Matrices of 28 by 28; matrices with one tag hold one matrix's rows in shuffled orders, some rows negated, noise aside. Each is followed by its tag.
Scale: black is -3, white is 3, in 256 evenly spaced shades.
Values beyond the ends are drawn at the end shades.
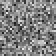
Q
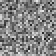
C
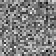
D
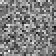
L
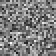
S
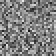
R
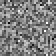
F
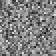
R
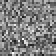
D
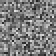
L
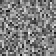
R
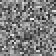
L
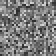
L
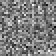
Q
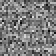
D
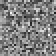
L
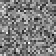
L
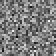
R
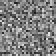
Q
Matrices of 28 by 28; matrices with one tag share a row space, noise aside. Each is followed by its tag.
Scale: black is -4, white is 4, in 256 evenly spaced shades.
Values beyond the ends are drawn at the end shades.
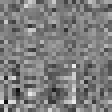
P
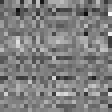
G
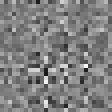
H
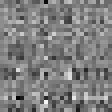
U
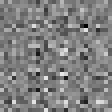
H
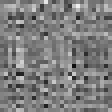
U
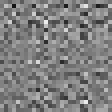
H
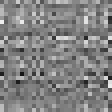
G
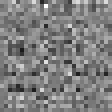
U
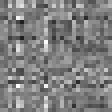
U
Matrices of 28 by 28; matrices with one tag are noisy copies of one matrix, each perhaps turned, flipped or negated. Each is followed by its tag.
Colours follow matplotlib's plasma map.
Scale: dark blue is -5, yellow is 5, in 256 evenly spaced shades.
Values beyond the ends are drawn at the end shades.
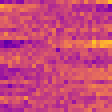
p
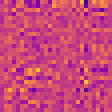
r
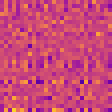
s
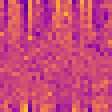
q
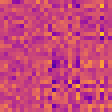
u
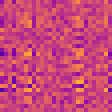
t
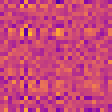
t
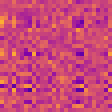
t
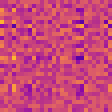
t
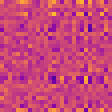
t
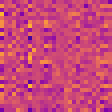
s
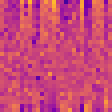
q
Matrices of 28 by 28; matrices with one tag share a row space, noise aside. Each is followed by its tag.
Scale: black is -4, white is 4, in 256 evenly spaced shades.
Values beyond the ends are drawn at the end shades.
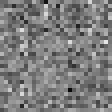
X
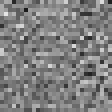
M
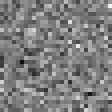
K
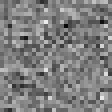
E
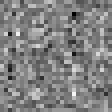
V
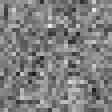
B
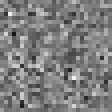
V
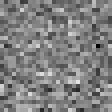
B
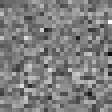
K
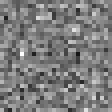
B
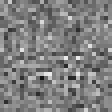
B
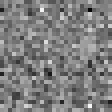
K
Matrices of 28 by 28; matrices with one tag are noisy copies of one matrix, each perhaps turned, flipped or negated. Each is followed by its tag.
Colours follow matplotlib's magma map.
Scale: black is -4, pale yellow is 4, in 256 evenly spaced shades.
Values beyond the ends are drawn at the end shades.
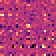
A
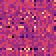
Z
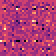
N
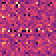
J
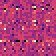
N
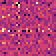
J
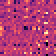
A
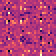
N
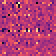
J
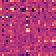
A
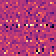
J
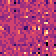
A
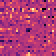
A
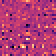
A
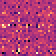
J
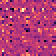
A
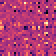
A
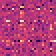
N
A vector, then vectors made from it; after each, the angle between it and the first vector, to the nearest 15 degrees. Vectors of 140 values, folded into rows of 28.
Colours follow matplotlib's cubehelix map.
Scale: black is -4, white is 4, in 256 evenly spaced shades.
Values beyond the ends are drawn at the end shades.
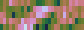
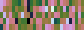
90 degrees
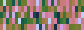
105 degrees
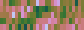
150 degrees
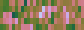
60 degrees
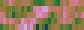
15 degrees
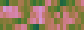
75 degrees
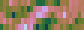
15 degrees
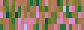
60 degrees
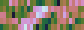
15 degrees
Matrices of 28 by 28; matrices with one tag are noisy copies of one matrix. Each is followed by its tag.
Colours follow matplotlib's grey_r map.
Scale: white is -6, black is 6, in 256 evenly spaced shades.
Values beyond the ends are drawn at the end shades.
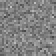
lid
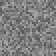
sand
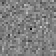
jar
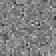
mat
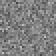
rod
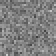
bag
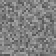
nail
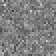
sand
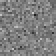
lid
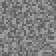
lid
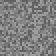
rod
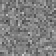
bag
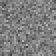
lid
